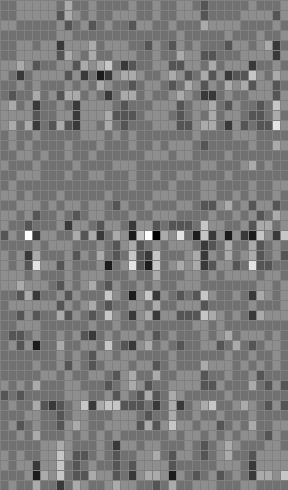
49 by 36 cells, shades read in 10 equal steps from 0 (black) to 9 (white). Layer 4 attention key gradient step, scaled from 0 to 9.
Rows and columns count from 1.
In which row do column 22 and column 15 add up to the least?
48
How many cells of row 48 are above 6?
2
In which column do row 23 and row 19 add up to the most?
26
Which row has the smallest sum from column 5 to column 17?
13
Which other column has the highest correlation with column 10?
16
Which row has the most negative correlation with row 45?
49
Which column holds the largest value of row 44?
5
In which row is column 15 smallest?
45
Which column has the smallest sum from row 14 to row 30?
14
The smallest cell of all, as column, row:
20, 24
